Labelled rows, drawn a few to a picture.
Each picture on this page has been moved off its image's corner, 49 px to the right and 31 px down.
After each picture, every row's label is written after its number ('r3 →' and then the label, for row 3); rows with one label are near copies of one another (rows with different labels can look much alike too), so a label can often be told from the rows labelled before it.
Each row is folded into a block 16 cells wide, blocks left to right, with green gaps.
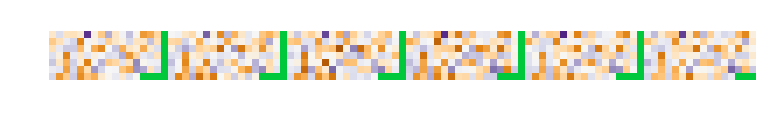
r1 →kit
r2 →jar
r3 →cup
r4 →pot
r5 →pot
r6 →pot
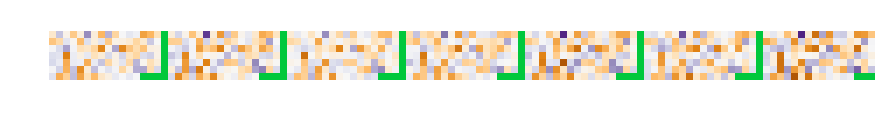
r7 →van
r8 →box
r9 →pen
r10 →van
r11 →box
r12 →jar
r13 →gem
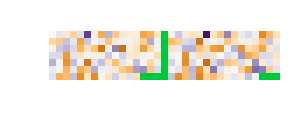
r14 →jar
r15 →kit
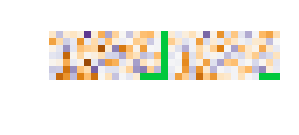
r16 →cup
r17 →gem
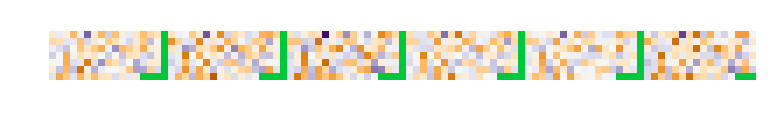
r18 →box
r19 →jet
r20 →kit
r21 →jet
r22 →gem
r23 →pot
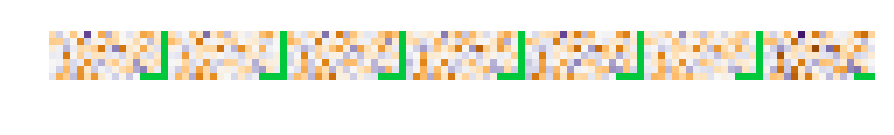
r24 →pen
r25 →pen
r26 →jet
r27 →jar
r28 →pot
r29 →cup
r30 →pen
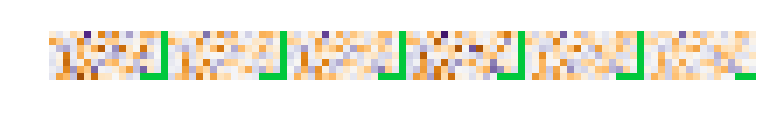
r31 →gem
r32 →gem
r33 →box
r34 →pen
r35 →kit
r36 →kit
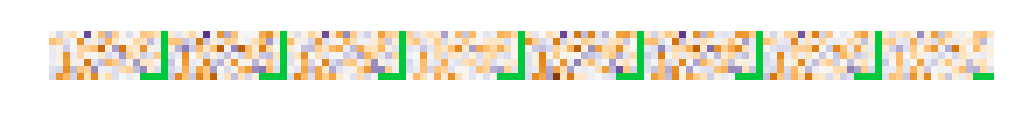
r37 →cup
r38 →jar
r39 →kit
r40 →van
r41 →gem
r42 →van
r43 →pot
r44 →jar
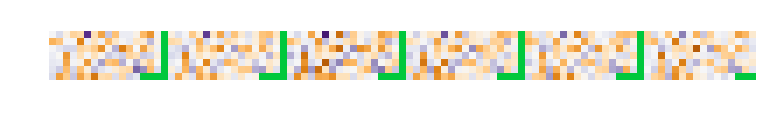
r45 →pot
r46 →box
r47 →box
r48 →box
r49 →jet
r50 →pen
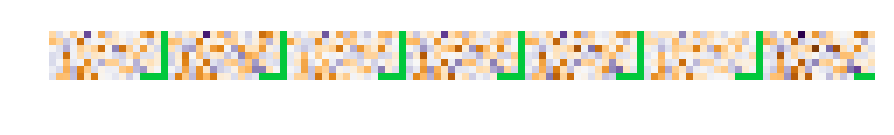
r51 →pen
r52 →kit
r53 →gem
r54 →cup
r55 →pen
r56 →cup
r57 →pen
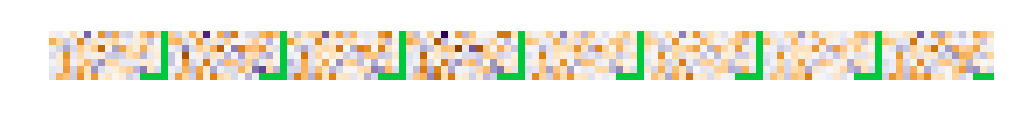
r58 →gem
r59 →van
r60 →pot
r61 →pen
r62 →cup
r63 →jet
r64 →jet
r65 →kit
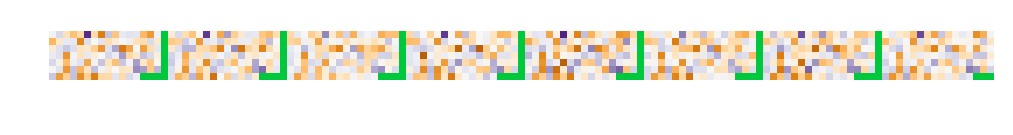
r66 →pot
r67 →jar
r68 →van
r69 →pen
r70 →box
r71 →cup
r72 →cup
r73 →pot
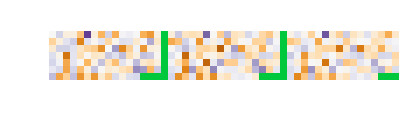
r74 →pot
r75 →cup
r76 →cup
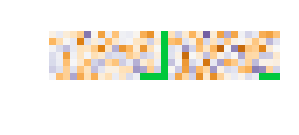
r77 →pot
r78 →van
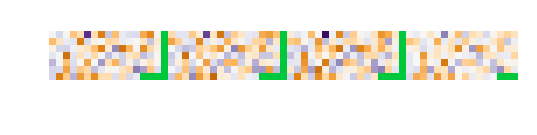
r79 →pot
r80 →jet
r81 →box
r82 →cup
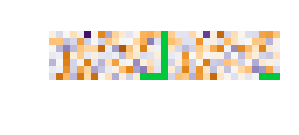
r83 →jar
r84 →jet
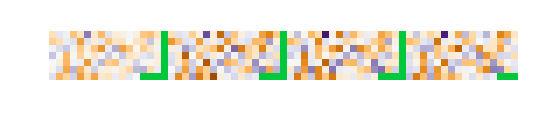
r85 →box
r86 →jet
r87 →box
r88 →kit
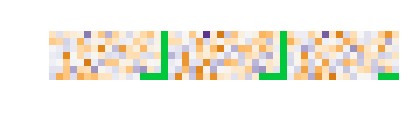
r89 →cup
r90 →box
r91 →jet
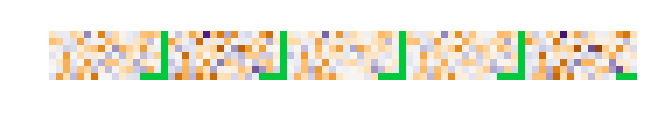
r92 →jet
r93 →pot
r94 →box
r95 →jet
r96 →pen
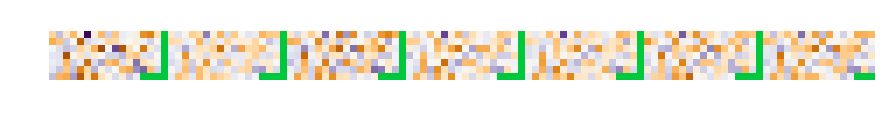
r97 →pen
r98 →van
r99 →van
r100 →box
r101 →box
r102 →jet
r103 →van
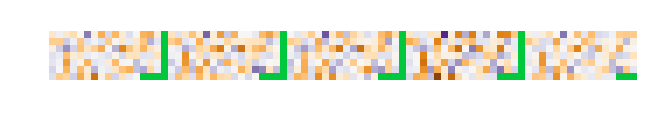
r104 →jar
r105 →van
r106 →jar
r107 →gem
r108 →gem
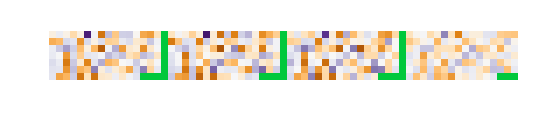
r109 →gem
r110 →gem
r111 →jar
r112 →jet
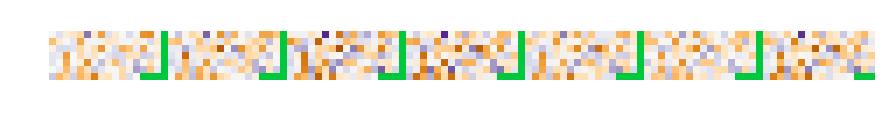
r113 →pot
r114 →van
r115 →gem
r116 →cup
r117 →pot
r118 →jet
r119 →cup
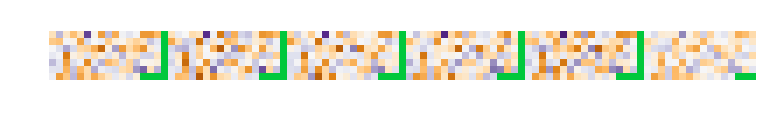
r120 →van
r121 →gem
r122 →pen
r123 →pot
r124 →van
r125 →kit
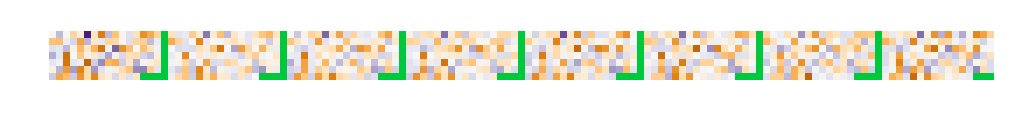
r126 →box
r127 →pen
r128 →pot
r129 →cup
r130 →pot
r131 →pen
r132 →jet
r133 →gem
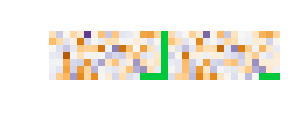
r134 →pen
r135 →pen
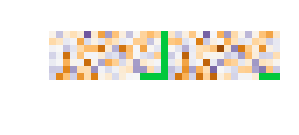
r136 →cup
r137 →cup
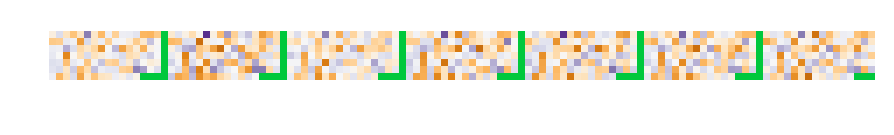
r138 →van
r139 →kit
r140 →box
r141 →jar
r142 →pot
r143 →van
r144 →jet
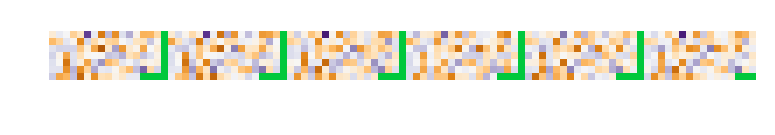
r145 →gem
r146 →gem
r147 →box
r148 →pot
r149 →cup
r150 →box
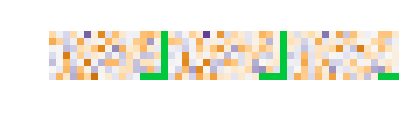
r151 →jet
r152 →box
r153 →jar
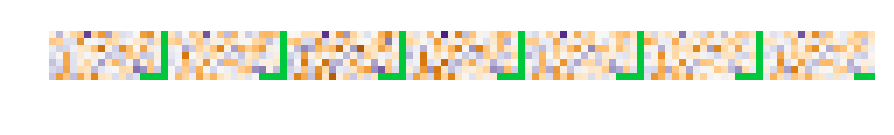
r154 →pot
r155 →van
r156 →jar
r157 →box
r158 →box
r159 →cup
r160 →box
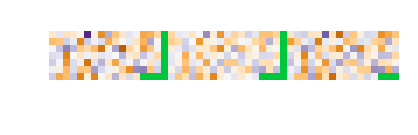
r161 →jar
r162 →jet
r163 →jet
